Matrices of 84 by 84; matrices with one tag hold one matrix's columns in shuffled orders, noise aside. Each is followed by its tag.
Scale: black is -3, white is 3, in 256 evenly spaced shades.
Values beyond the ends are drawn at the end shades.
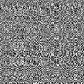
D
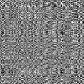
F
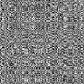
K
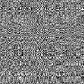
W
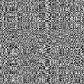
K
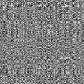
F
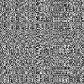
K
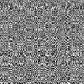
D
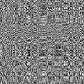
W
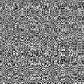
D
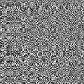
D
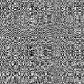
W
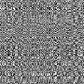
W
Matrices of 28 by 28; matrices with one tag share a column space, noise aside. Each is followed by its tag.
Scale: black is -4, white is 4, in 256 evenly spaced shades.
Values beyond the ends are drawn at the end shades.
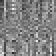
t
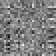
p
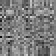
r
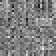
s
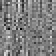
s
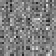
s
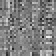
s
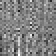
t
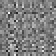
p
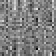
s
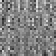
s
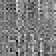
t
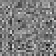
p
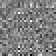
p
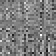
t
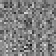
p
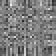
r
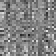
t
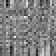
r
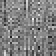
s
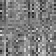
t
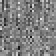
s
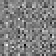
p
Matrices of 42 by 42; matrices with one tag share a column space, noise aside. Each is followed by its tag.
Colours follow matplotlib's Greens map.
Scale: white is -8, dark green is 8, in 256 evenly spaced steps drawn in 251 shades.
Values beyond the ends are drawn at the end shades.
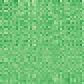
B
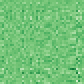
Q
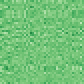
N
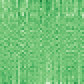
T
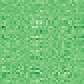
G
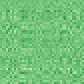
Q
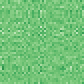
N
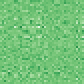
G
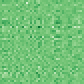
G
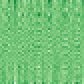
T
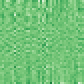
T
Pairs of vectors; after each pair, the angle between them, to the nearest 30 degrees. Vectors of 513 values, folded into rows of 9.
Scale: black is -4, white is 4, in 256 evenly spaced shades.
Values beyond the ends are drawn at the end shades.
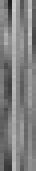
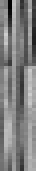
60 degrees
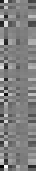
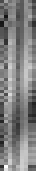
60 degrees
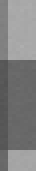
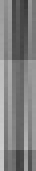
120 degrees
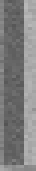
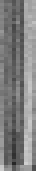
30 degrees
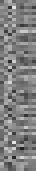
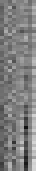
120 degrees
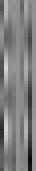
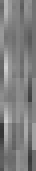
30 degrees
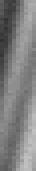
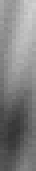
90 degrees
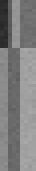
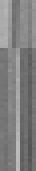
150 degrees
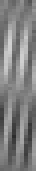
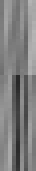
90 degrees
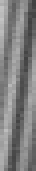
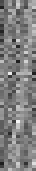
120 degrees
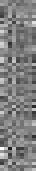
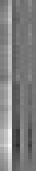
90 degrees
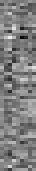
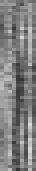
120 degrees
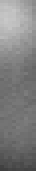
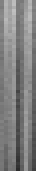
60 degrees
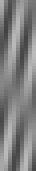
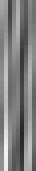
60 degrees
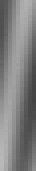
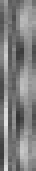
90 degrees
